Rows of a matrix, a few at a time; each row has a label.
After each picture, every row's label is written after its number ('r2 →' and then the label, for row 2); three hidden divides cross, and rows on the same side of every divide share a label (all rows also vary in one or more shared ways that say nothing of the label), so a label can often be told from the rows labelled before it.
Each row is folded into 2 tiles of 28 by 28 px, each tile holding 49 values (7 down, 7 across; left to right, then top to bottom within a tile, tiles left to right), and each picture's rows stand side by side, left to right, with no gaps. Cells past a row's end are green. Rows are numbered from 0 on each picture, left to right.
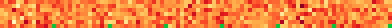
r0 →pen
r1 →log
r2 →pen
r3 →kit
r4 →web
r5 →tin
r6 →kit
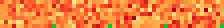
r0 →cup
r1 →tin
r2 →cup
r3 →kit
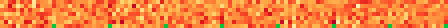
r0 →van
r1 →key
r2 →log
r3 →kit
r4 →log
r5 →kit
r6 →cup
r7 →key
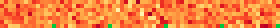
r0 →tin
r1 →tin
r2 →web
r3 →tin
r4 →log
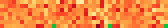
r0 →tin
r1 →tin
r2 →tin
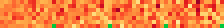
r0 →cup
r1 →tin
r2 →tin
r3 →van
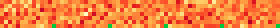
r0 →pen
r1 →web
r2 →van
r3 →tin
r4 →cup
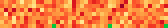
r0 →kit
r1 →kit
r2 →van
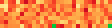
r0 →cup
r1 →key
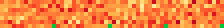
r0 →web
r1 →pen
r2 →kit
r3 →pen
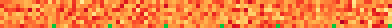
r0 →kit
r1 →kit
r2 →van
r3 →cup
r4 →web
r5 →cup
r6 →log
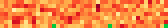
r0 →van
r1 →cup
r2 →key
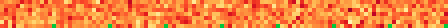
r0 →cup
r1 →cup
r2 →key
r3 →tin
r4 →cup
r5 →van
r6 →pen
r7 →key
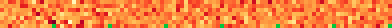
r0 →key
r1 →pen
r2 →web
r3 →cup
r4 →key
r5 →kit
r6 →kit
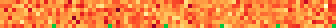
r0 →key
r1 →van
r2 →tin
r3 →tin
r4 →van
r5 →web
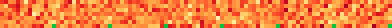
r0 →tin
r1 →van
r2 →cup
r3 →key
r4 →key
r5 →tin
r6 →van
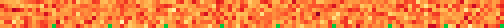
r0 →pen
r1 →kit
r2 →van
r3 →web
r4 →kit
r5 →cup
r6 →pen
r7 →tin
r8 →van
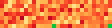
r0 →log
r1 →key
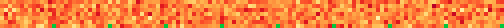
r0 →web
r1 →log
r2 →web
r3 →kit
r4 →pen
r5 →cup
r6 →web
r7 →log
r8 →cup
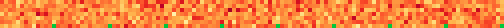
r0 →log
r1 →web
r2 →web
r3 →key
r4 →van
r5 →key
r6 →cup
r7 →van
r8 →kit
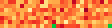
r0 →kit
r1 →key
